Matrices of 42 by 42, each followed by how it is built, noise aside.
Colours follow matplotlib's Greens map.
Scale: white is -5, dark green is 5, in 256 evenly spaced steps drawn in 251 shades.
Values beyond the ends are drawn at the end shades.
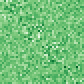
block diagonal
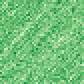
Hankel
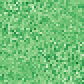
block diagonal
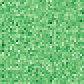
uneven columns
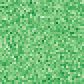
noise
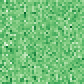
uneven columns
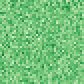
noise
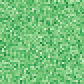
noise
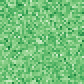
noise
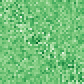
banded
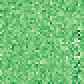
uneven columns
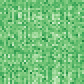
blocks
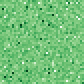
sparse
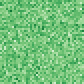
noise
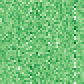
uneven columns
